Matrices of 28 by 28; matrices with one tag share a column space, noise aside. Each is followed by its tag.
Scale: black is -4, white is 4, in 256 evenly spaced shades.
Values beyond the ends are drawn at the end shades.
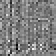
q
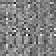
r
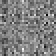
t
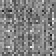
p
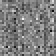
p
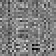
q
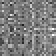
r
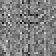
t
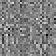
r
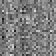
p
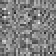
t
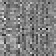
r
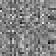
t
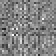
r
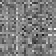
r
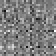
p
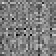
r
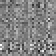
q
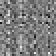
t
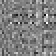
t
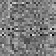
r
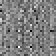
p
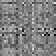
r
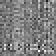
q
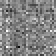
p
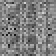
r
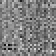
q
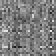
p
